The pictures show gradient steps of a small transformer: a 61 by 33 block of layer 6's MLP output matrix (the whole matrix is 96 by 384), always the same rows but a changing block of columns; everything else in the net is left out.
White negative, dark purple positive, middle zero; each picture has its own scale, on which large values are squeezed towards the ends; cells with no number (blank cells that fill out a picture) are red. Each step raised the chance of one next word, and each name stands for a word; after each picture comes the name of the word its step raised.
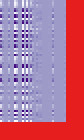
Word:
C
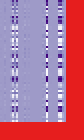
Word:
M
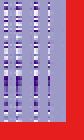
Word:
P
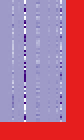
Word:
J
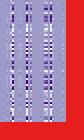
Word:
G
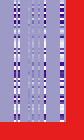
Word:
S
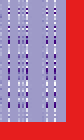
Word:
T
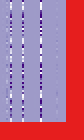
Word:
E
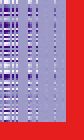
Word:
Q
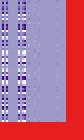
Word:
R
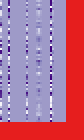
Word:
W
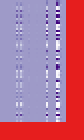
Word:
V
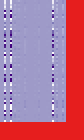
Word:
C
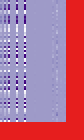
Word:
G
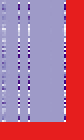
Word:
G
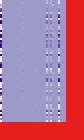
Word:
C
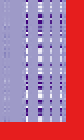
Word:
E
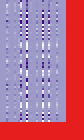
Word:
V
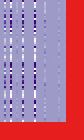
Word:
E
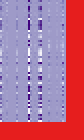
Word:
R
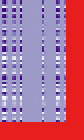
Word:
W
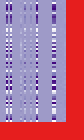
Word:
G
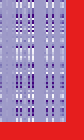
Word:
E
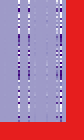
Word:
J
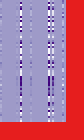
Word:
P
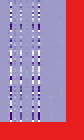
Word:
R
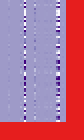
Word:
P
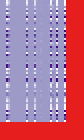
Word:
C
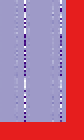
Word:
J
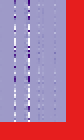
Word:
M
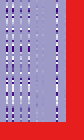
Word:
W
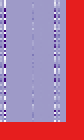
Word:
C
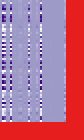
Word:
G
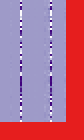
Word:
P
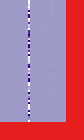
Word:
C
